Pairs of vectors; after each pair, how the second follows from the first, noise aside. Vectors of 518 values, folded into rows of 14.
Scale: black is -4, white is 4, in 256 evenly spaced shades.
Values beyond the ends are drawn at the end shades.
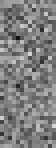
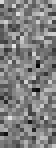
shuffled.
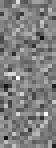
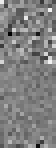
reversed, negated, partly zeroed.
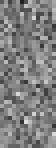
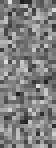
sign-scrambled.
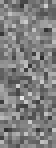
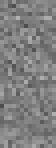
reversed, negated, shrunk.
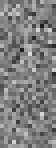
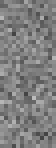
reversed, negated, shrunk.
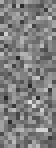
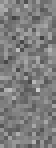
reversed, negated, shrunk.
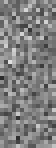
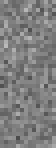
shrunk.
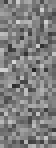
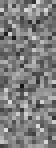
shuffled.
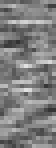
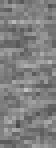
shrunk.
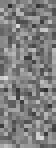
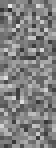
sign-scrambled.
